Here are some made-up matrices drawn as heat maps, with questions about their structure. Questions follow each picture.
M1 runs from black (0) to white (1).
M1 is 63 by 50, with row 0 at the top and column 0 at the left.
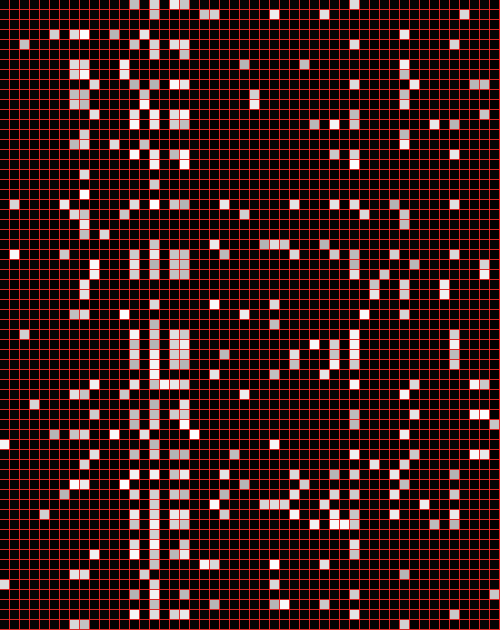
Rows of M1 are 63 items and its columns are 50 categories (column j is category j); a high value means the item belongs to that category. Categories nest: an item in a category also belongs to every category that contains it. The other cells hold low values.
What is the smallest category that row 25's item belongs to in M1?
1
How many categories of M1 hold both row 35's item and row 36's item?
8
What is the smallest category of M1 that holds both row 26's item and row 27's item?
48
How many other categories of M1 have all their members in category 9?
6
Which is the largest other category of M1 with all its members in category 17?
45
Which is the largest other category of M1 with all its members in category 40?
7
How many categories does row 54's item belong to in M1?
4
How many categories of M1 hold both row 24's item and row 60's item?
5
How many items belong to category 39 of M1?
5
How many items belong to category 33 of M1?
11
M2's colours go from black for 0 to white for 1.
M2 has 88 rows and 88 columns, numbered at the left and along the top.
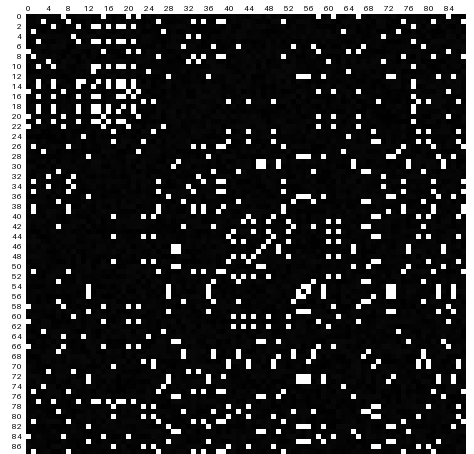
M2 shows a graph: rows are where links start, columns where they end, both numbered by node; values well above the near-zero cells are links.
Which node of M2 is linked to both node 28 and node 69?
node 56
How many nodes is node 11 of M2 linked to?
3
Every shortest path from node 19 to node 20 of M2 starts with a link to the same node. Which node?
node 13
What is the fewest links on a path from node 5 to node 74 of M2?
7
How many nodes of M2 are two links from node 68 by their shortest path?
8
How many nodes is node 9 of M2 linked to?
5
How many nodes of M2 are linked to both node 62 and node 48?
5
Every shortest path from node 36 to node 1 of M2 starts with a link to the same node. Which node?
node 72
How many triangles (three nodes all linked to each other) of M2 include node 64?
1
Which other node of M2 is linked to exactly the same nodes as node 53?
node 31
